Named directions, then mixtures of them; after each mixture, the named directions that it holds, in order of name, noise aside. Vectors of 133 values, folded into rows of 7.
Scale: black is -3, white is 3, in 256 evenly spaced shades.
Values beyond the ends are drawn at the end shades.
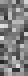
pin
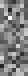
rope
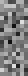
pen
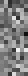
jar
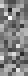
rope.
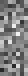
pen.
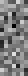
pen.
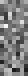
pen, pin.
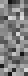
jar, rope.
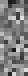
jar, rope.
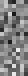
jar, pen.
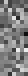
jar.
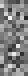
rope.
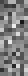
pen.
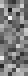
rope.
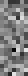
jar, rope.
